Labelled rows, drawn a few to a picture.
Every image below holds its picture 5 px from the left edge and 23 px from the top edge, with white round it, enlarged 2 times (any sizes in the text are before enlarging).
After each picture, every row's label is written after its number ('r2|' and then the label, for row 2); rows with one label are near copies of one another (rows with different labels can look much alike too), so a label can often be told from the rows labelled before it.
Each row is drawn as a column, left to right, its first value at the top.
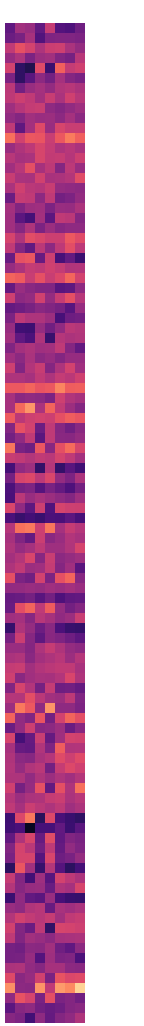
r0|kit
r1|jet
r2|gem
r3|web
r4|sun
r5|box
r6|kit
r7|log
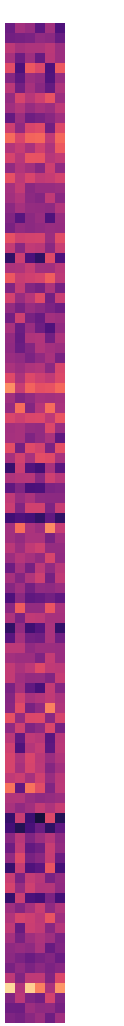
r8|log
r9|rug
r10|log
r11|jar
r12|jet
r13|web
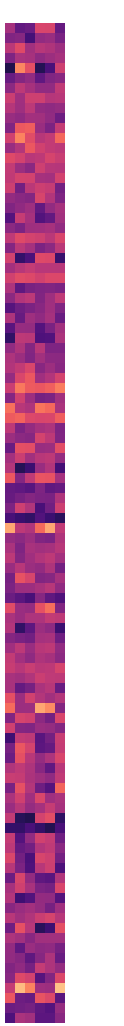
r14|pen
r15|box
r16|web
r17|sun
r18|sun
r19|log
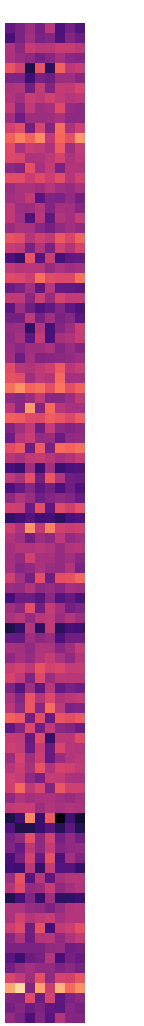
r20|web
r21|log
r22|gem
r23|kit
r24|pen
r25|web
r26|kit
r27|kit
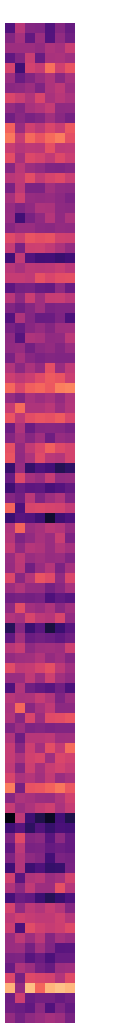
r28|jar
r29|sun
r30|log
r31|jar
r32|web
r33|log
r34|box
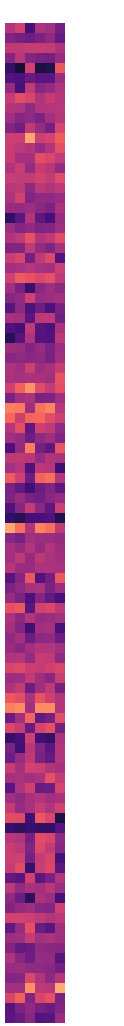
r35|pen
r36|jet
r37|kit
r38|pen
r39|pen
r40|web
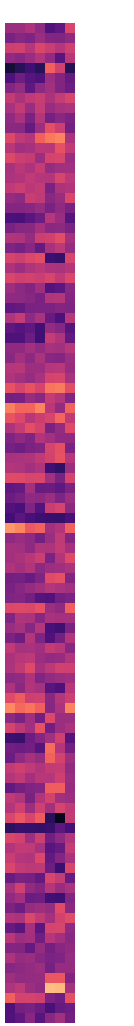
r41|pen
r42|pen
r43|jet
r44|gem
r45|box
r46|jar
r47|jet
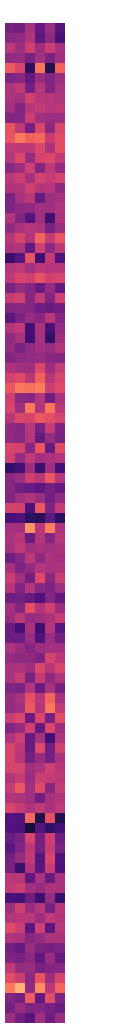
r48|box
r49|log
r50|gem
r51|web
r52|pen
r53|web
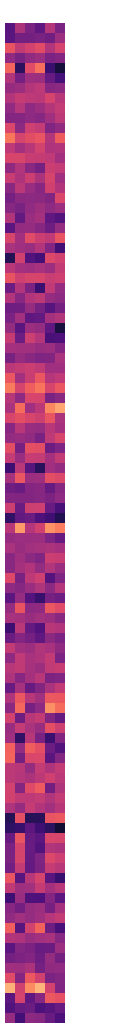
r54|box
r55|pen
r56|box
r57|box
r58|pen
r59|gem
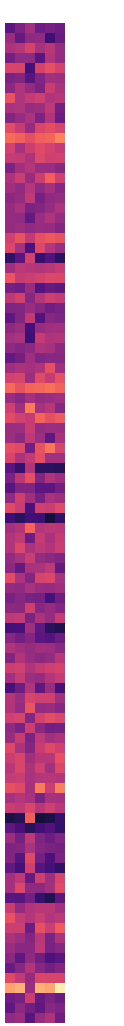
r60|jar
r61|log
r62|gem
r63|jar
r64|web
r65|log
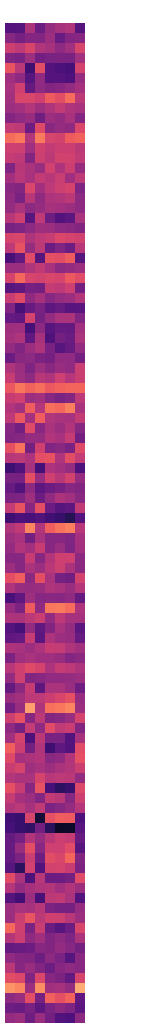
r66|box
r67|kit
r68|jet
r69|jar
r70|rug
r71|rug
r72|rug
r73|box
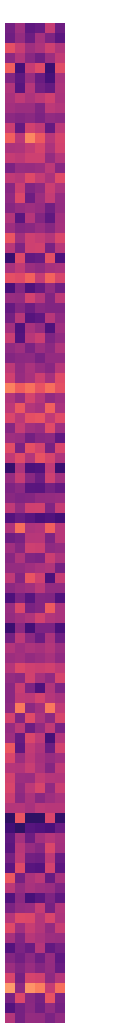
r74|box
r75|jet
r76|kit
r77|jar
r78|jet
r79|web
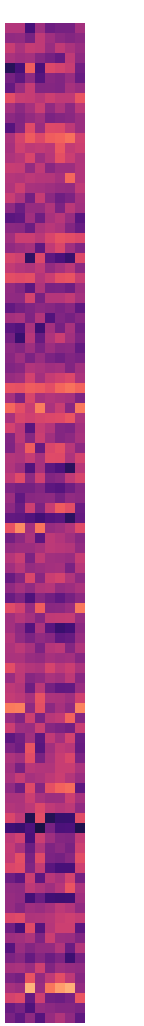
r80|jet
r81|sun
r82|box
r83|gem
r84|jar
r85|jar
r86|log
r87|rug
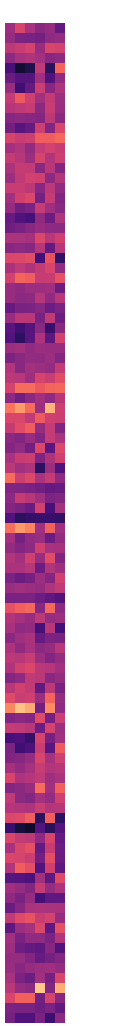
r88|pen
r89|jet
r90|jet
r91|log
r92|gem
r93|box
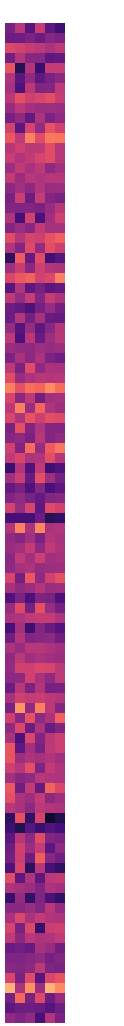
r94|box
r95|jet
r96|kit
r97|sun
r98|jar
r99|kit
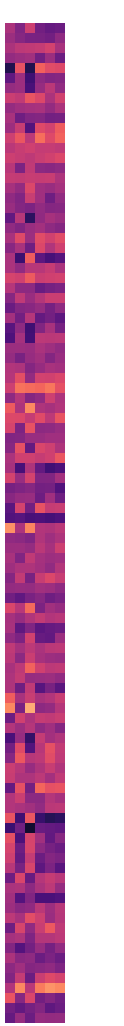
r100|pen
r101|box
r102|jet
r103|jar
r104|box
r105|jar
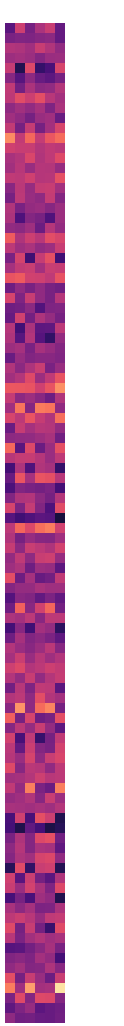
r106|kit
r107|jet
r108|log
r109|pen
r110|sun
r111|log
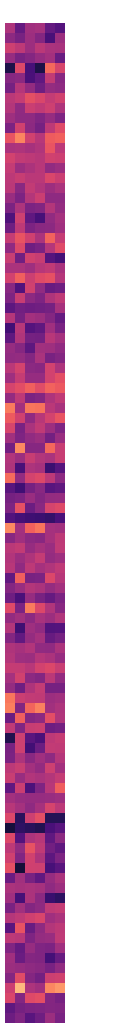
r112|pen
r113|kit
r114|rug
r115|jet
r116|web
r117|jar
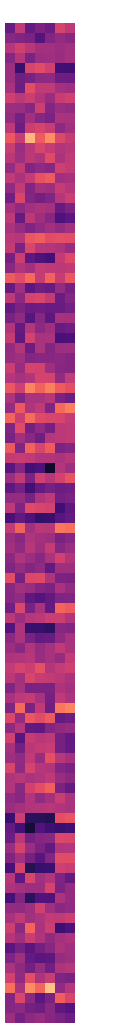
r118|kit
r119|jet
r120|kit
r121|web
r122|log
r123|sun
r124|sun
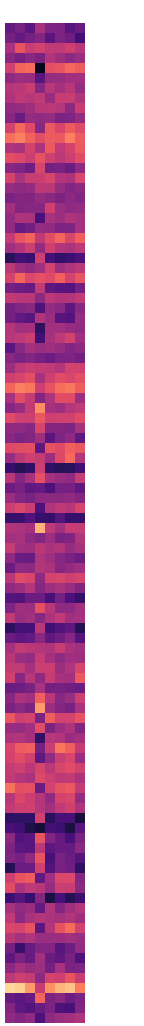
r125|log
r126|box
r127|box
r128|pen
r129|web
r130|box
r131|box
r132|web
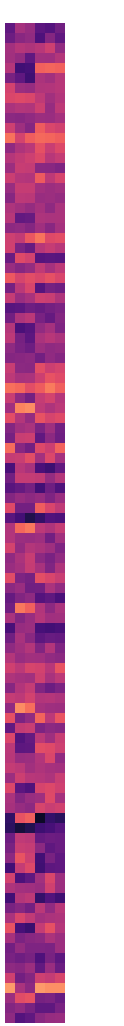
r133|kit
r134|rug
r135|rug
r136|web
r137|box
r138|web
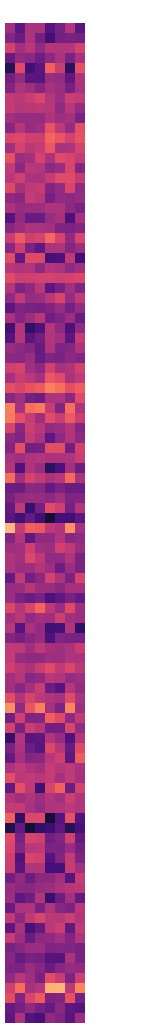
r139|pen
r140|web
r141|gem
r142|rug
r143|web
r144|log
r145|pen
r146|box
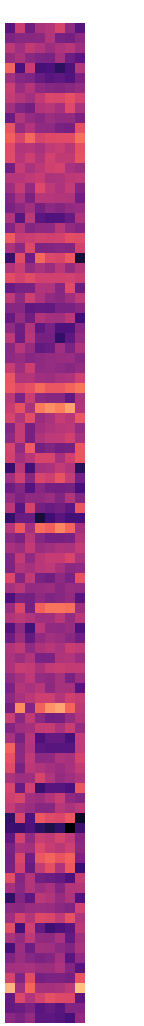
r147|box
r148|sun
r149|kit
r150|rug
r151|rug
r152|sun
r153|rug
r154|jar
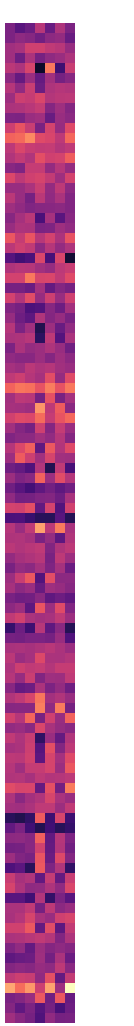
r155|log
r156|jar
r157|kit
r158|pen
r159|box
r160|sun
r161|log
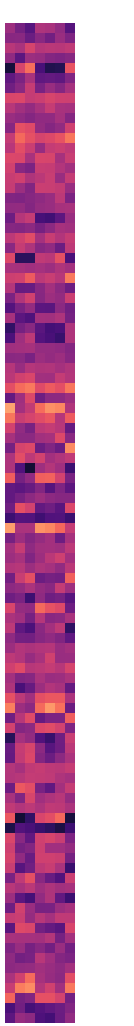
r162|pen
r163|jar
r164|box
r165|pen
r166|pen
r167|gem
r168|kit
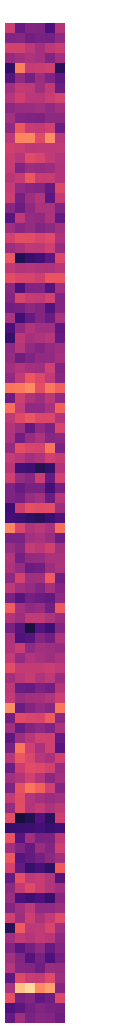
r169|sun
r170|box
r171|log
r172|log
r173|kit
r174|jet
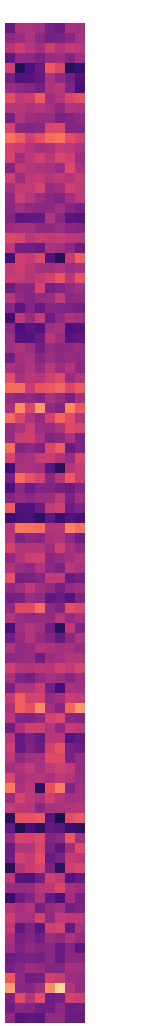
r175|jar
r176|gem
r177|gem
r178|rug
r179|box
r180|log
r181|pen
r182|jet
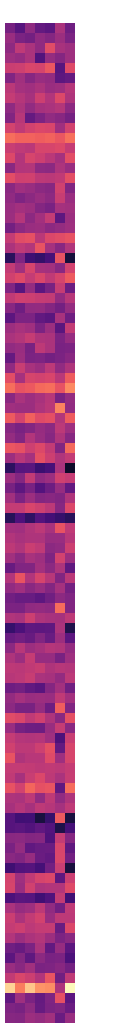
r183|log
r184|kit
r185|log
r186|jar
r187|box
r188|rug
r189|log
